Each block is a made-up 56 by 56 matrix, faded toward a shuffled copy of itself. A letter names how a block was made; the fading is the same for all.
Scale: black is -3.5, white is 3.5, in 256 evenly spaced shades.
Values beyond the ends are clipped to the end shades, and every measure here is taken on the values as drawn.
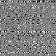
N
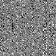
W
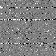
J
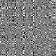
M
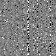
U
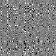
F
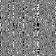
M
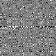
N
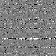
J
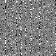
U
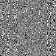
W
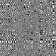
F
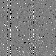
F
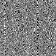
W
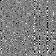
F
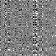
M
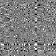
N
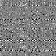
N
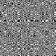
N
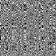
M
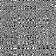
N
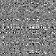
J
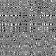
N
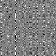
M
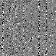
U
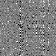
F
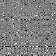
J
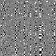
F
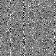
W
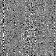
W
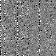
U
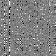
F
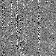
U
